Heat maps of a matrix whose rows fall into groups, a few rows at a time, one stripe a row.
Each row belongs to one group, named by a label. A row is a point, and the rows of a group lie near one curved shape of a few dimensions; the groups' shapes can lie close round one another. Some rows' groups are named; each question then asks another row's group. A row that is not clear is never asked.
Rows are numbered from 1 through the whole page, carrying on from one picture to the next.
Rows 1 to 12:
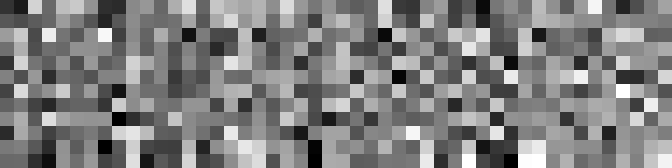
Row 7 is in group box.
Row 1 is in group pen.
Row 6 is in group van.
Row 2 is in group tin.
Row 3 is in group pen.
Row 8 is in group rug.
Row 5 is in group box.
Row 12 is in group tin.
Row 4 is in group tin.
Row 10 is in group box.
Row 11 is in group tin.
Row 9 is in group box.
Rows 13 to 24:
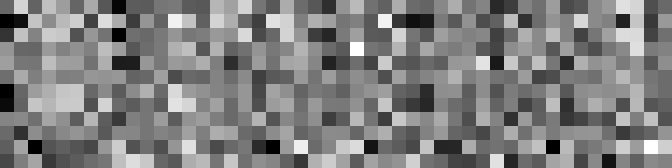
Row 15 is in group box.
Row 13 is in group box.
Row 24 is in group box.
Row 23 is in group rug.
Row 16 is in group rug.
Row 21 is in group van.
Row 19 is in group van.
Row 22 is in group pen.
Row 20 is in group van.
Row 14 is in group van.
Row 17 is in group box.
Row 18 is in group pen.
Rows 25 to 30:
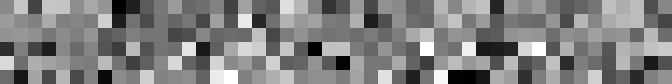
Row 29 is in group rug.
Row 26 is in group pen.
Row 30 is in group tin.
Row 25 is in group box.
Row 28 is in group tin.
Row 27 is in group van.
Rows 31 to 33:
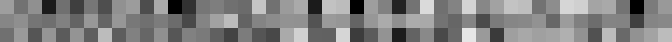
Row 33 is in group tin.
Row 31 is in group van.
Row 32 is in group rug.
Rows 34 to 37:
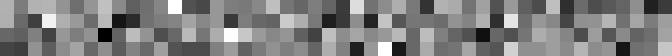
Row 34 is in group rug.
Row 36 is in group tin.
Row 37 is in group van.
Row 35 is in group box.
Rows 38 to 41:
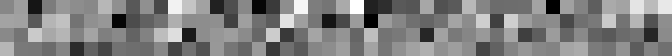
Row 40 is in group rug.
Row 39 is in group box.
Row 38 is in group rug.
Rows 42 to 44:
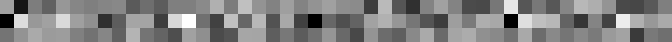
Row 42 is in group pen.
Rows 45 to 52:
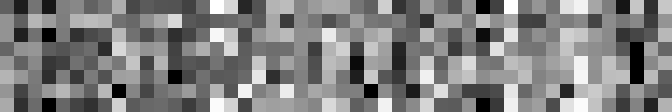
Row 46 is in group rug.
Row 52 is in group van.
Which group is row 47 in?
van
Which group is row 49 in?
van
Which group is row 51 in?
pen
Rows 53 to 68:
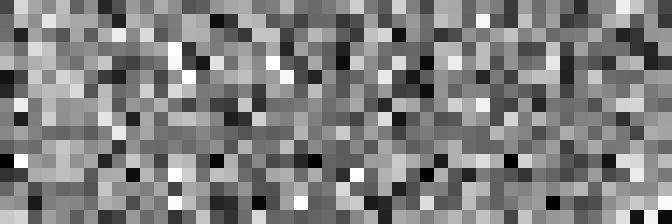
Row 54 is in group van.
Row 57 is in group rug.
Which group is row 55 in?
box
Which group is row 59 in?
van
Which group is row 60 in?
pen
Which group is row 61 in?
box
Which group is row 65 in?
van
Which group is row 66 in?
tin
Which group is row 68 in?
van
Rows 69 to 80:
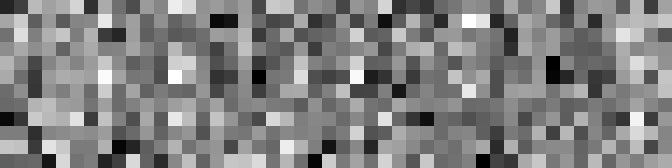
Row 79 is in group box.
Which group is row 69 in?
van
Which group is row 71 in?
box
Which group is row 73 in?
rug
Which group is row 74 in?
rug
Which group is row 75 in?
tin
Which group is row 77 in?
van
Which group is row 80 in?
tin
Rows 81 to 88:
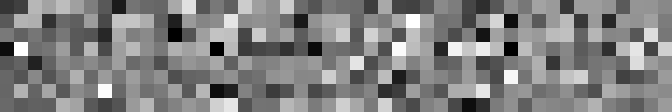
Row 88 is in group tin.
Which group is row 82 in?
box
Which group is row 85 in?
rug
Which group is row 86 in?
van
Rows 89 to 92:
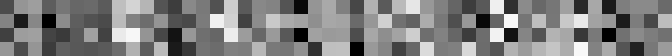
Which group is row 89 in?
box
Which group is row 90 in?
van
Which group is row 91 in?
box
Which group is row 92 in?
van
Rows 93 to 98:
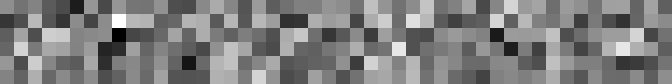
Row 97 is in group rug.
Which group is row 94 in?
box
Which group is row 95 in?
box
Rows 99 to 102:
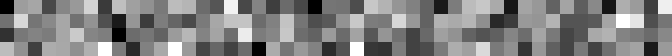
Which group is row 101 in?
pen
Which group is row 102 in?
rug
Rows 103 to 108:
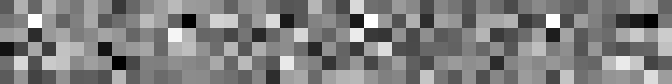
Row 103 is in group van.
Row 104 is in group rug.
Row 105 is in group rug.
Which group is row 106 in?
pen
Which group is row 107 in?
box
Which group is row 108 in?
rug
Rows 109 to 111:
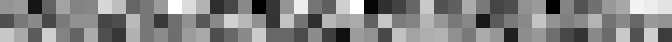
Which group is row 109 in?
rug
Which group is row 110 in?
tin
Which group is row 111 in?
van
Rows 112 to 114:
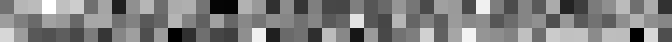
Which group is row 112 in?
van
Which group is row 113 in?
rug
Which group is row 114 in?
van
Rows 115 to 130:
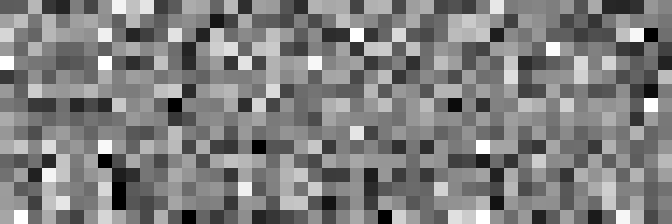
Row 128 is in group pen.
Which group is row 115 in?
box
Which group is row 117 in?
rug
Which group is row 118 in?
rug
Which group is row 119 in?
pen
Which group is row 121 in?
rug
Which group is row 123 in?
van
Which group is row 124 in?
rug
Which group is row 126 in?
tin
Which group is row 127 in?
box
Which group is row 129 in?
box
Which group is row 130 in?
pen
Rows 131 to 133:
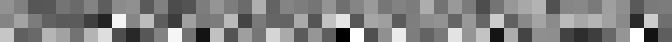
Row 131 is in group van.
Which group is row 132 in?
rug
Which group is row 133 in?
rug
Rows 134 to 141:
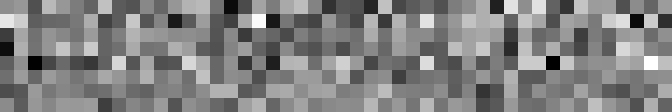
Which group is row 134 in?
box
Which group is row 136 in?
pen
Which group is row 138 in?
rug
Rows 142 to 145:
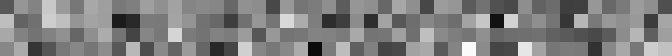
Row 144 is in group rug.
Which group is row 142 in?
van
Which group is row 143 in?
box
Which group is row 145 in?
tin
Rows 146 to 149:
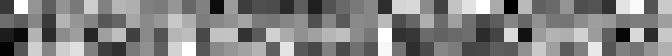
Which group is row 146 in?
pen
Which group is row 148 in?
van
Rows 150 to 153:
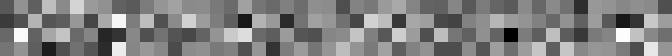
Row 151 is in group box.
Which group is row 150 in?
van
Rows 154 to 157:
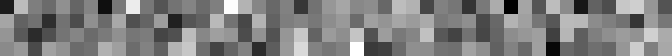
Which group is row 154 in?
box
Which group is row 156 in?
rug
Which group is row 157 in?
rug
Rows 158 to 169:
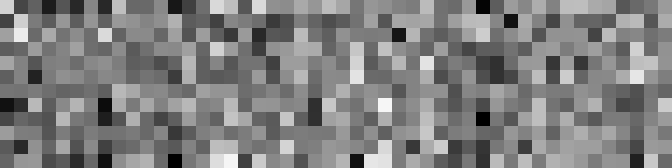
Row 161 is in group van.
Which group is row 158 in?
van
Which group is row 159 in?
pen
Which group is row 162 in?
rug
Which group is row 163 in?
rug
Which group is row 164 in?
rug
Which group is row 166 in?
tin
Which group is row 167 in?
van
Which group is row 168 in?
tin
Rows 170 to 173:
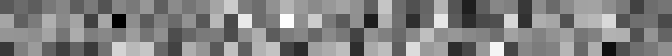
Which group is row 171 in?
pen
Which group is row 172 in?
van
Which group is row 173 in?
box
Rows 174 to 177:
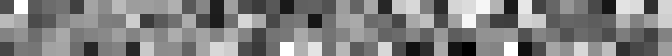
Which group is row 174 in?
pen
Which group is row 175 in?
tin
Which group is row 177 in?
tin
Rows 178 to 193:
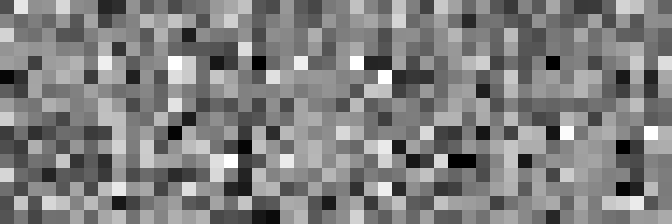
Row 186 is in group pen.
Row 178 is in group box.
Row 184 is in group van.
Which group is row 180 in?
pen
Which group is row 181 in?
pen
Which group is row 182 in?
rug
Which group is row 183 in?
van
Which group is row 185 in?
rug
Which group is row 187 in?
rug
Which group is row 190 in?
van
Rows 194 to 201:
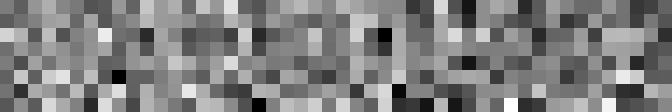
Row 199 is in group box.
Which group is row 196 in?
pen
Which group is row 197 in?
pen
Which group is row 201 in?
tin
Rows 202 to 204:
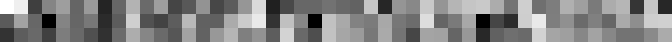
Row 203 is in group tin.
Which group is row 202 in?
van
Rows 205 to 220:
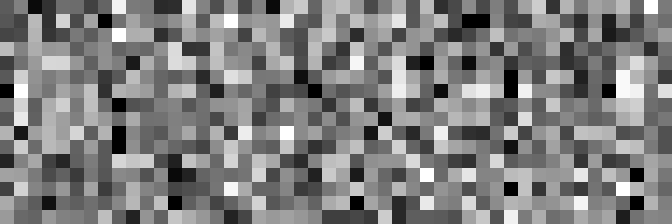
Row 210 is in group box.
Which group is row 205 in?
rug
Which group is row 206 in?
tin
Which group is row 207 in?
box
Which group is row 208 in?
rug
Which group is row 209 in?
van
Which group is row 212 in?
box
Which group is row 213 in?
pen
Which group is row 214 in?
pen
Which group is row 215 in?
box
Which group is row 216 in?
box
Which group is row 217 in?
van
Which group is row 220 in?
box
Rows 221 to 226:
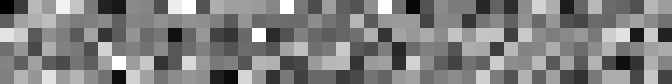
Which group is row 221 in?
pen
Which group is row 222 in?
van
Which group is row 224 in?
tin
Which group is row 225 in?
box
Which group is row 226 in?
van
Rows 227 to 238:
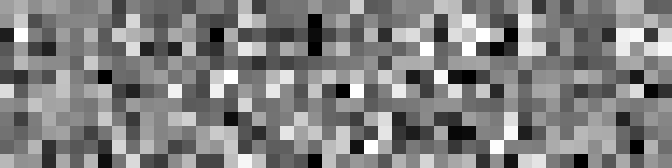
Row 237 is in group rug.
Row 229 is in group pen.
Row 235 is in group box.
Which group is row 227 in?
pen
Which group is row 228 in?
tin
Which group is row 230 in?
tin
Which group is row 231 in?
pen
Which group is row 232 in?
tin
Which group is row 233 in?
rug
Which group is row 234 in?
pen
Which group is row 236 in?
tin
